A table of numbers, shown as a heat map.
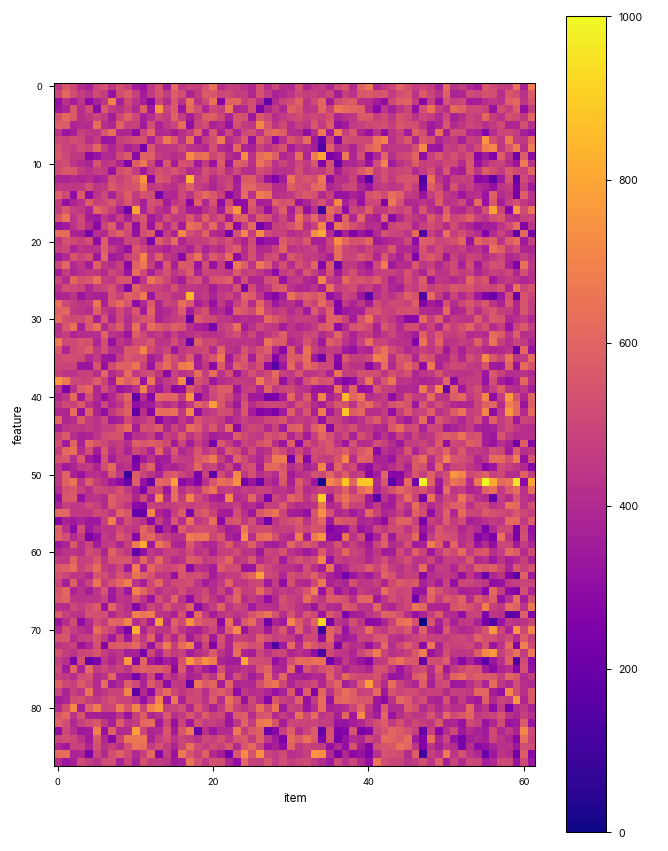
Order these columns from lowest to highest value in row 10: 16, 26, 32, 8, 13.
13, 8, 32, 16, 26
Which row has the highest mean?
51
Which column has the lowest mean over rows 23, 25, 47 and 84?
36
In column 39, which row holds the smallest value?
83
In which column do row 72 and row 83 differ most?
34
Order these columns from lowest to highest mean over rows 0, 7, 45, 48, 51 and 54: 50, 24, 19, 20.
24, 19, 20, 50
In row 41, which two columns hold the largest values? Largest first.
20, 58
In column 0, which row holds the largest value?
38
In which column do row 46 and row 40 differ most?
37
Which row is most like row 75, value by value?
46
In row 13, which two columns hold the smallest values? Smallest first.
47, 59
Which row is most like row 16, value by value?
70
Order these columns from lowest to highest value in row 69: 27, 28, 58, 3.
27, 3, 28, 58
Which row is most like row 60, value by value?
54
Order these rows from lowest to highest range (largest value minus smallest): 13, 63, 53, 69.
13, 63, 53, 69
